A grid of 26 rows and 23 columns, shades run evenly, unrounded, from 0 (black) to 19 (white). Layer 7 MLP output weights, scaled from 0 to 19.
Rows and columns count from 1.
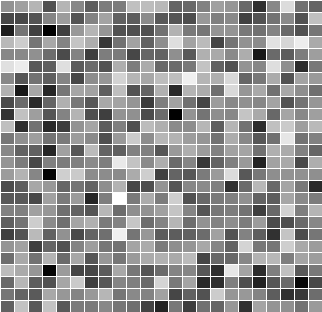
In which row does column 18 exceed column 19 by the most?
5
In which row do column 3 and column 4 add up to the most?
19
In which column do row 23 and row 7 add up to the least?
4
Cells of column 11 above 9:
15
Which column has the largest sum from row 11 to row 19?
21
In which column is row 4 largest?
22
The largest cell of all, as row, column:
17, 9
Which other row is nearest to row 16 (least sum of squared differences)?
20
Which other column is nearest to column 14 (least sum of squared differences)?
12
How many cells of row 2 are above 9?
10
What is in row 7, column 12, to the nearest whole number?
14
